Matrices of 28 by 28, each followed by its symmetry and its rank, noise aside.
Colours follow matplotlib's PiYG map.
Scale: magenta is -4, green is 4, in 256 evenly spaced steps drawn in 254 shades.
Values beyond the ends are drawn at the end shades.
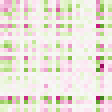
symmetric, rank one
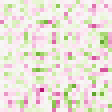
no symmetry, rank three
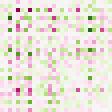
antisymmetric, rank two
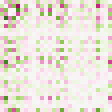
antisymmetric, rank two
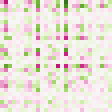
no symmetry, rank two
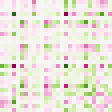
symmetric, rank three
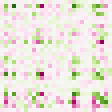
no symmetry, rank two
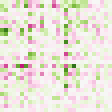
no symmetry, rank three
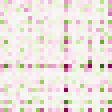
symmetric, rank one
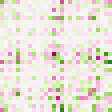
symmetric, rank three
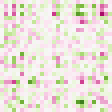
no symmetry, rank two
